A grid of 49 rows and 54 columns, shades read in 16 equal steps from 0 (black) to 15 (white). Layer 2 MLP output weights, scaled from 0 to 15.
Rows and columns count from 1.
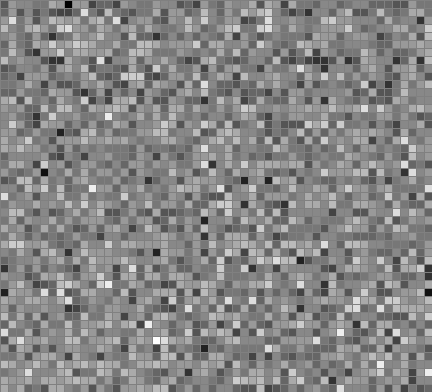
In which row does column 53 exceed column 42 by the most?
34
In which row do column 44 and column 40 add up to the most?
24
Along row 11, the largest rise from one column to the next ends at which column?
26
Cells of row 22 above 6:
45
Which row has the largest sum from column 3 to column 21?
43
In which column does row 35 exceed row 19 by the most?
8
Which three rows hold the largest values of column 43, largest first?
42, 49, 16
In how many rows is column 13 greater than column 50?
30
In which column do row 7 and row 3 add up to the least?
5
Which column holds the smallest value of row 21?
27
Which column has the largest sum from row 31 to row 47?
14
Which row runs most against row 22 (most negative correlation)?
21
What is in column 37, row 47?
12
